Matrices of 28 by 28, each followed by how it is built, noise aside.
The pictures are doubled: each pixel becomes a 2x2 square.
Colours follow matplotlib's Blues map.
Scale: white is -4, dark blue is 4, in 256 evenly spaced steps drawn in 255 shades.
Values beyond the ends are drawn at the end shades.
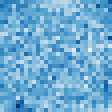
smooth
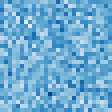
noise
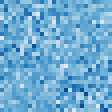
block diagonal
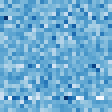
uneven rows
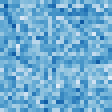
blocks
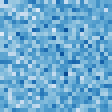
repeating rows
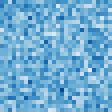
noise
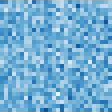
repeating rows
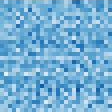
repeating columns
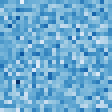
noise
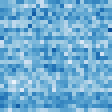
blocks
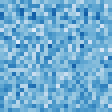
repeating columns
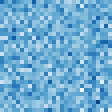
repeating rows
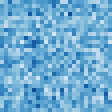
blocks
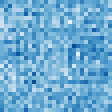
blocks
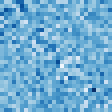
block diagonal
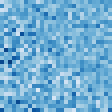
lower triangular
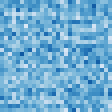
blocks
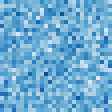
noise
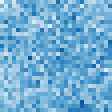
smooth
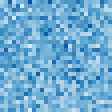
noise
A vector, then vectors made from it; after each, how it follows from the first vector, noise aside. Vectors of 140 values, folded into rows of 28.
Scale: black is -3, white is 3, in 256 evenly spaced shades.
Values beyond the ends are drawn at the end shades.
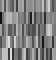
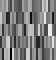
sign-scrambled.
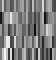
copied.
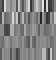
reversed, negated, partly zeroed.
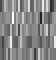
reversed, negated, partly zeroed.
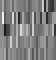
reversed, negated, partly zeroed.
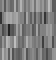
shrunk.
